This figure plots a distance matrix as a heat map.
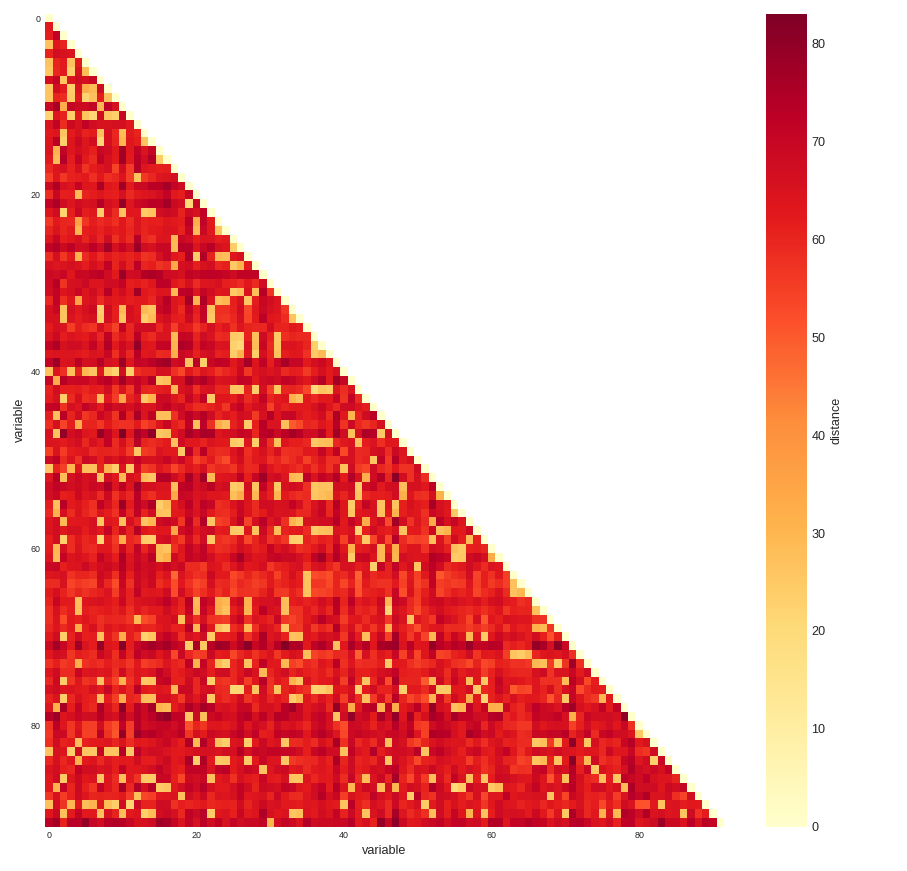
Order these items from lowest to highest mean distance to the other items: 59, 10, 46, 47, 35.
59, 46, 35, 10, 47
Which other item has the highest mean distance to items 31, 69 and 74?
71
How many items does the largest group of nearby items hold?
17
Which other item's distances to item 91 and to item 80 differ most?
81
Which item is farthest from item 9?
91
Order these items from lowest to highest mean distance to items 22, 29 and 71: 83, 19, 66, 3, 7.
19, 7, 3, 83, 66
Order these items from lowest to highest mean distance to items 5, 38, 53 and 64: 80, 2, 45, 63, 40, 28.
28, 63, 40, 45, 80, 2
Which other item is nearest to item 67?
46
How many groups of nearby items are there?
12
